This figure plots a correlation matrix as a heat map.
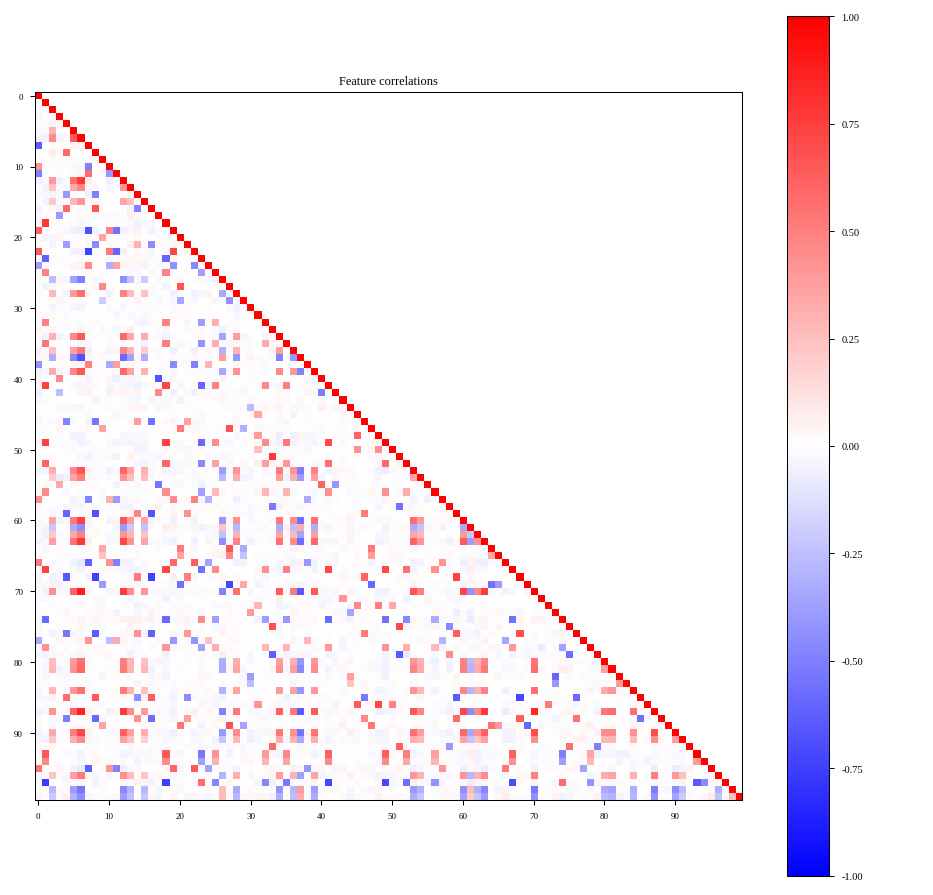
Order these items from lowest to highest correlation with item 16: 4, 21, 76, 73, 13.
76, 21, 13, 73, 4
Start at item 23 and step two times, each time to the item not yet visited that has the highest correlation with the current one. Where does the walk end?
74
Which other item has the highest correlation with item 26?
37
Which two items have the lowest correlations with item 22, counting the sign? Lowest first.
7, 11
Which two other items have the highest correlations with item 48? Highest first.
86, 45
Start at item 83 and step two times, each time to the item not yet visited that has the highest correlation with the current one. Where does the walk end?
44
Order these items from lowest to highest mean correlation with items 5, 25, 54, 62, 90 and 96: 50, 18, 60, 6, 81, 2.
50, 18, 2, 81, 60, 6
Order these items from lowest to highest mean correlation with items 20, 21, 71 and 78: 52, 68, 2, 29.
29, 2, 52, 68
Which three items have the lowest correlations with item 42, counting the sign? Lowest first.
40, 55, 3
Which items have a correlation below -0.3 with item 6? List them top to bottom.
26, 37, 61, 98, 99
